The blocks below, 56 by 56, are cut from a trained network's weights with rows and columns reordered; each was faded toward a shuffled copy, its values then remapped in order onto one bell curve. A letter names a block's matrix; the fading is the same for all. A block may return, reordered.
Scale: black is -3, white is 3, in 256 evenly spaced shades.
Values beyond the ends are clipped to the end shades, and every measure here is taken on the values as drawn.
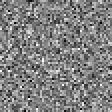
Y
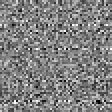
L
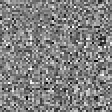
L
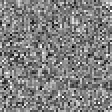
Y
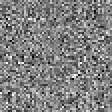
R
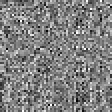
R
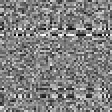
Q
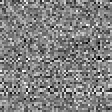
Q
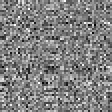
R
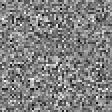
R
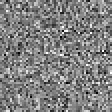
R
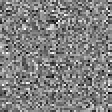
R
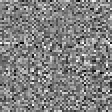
L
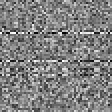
Q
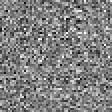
R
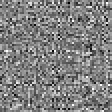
R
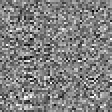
R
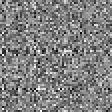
L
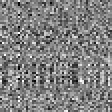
Q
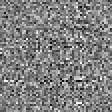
Y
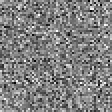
Y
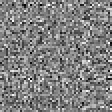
Y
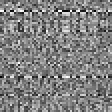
Q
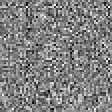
R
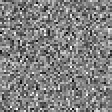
Y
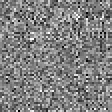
R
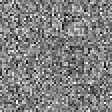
Y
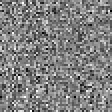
L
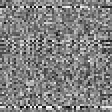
Q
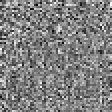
L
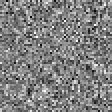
Y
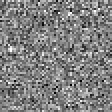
Y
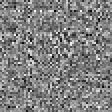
L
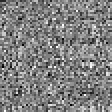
R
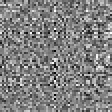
Q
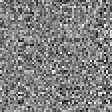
R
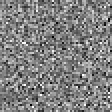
Y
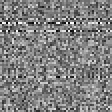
Q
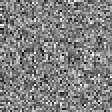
Y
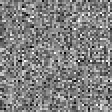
L
